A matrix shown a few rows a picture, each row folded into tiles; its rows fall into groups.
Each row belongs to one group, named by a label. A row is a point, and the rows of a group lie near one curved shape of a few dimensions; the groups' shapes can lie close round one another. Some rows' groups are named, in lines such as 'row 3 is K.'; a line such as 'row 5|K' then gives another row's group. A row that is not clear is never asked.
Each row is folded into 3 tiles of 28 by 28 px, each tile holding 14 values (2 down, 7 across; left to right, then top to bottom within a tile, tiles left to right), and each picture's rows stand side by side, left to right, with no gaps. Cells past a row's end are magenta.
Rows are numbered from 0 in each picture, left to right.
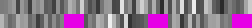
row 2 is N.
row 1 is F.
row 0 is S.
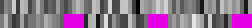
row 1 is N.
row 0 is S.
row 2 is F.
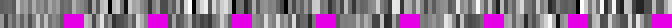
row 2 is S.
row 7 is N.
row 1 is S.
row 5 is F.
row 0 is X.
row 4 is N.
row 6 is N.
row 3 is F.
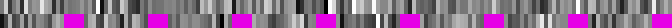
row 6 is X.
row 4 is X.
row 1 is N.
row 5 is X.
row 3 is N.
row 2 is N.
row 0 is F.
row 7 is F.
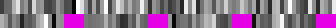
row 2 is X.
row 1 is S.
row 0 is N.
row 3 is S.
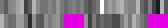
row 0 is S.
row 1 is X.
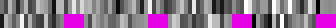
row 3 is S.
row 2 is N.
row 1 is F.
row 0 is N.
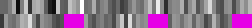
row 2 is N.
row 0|S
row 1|X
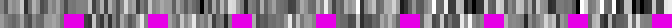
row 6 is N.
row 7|N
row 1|F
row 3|X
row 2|F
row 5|N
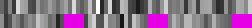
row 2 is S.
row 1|N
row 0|X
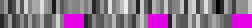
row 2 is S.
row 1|F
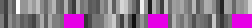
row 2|N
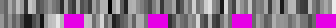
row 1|S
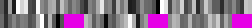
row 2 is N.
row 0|X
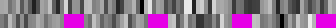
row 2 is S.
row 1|F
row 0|F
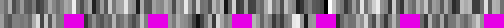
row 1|F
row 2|X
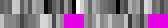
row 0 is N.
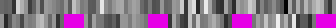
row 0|X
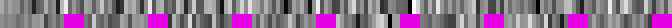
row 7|S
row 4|N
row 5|X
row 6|F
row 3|F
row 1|F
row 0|F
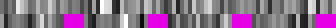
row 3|N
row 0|X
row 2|F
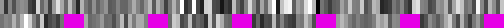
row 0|F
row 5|F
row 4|N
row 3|S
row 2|N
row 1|X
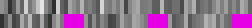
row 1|X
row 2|X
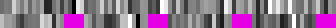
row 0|N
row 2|N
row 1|N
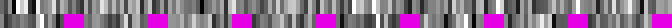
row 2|F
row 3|F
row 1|X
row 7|F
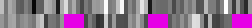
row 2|F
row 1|S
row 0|F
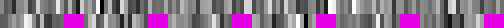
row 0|F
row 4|X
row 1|N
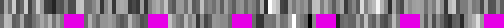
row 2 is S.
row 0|N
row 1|S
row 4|F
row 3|X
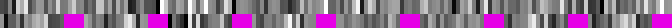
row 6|F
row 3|X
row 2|S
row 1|N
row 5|F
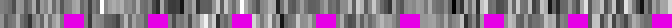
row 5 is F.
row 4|S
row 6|N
